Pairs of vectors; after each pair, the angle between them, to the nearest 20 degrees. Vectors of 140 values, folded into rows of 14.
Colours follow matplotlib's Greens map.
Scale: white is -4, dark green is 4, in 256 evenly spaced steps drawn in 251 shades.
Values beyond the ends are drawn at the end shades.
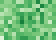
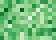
140 degrees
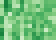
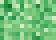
40 degrees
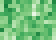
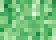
20 degrees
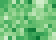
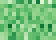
80 degrees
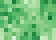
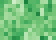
120 degrees
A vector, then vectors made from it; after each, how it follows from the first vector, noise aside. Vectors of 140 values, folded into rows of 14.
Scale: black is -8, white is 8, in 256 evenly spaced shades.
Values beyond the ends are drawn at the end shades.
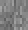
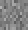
sign-scrambled.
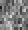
negated, scaled up.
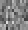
wrapped around, scaled up.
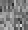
negated, scaled up.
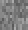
reversed.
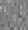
partly zeroed.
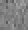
reversed, negated, partly zeroed.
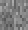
copied.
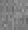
reversed, negated, shrunk.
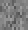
sign-scrambled.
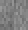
shrunk.
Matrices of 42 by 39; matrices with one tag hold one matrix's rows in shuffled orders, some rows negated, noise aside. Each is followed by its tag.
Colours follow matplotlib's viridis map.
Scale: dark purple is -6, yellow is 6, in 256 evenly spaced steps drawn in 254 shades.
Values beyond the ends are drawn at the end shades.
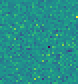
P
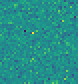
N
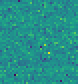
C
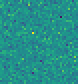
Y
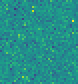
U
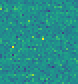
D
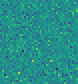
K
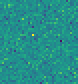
Y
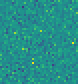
U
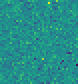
P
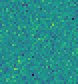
U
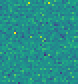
C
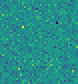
K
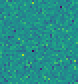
Y
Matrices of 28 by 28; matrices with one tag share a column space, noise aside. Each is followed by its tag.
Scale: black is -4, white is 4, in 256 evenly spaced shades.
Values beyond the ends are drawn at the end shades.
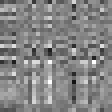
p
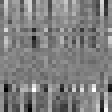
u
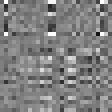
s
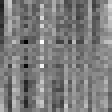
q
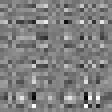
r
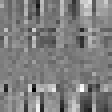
u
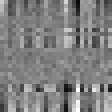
u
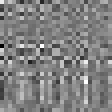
p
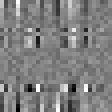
u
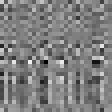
p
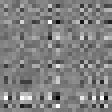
r
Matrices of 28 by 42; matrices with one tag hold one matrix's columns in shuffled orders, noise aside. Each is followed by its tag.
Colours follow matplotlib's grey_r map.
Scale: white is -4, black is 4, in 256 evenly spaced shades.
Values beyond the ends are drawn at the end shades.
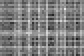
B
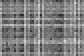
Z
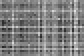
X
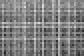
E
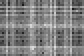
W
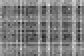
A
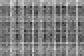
A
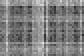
A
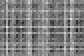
X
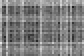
A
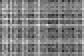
Z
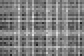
B
